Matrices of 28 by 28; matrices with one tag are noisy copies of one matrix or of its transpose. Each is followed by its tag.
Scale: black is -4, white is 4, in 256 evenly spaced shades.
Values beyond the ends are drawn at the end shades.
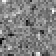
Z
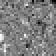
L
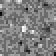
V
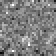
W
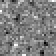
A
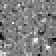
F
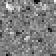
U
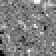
L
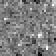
F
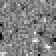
F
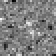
V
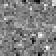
F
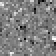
Z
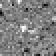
V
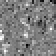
L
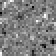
A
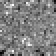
W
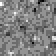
Z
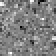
Z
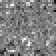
W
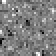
Z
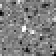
V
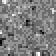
Z
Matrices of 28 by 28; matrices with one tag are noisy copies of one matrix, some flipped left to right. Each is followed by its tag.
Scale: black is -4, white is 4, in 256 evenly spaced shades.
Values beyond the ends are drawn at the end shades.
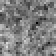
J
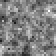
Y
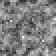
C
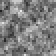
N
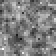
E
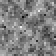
N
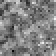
N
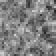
N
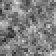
N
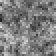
J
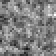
Y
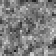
C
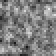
Y
